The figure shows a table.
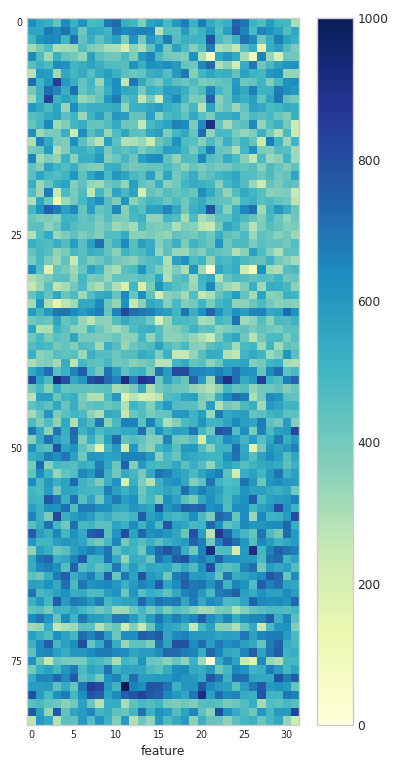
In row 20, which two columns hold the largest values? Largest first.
2, 20
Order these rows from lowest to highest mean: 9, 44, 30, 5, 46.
30, 44, 46, 9, 5
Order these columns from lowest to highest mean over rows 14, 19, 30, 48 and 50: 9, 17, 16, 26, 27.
26, 27, 16, 9, 17
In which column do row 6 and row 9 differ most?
15
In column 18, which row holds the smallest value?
39
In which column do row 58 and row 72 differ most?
31
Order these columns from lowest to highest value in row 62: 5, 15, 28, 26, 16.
5, 28, 15, 16, 26
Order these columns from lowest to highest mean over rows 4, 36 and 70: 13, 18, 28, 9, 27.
9, 18, 28, 13, 27
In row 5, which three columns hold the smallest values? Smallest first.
24, 22, 23
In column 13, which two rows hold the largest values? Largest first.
42, 79
